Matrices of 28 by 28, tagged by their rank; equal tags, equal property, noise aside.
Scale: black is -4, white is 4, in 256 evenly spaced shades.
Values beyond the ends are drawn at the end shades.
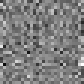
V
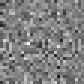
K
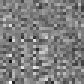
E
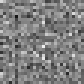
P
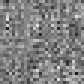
K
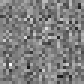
K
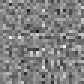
V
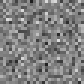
P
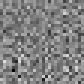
E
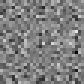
E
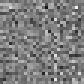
P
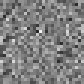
K
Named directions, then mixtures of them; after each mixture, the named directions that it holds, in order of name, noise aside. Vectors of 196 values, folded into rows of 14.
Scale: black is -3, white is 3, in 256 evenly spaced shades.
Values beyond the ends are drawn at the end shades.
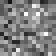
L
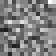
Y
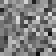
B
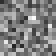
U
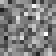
B, L, U.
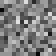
B.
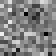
L.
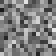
B, U.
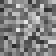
B, U, Y.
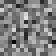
B, L, U.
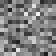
B, L, Y.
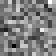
Y.
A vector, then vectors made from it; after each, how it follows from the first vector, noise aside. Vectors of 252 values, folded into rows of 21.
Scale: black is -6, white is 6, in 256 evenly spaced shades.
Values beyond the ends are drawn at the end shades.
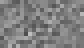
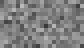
wrapped around.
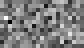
wrapped around, negated, scaled up.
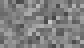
wrapped around.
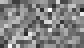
scaled up.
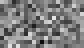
scaled up.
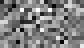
wrapped around, negated, scaled up.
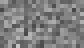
copied.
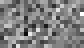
scaled up.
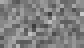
copied.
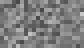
copied.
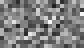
scaled up.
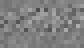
wrapped around, negated, partly zeroed.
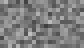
copied.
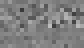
wrapped around, negated, partly zeroed.
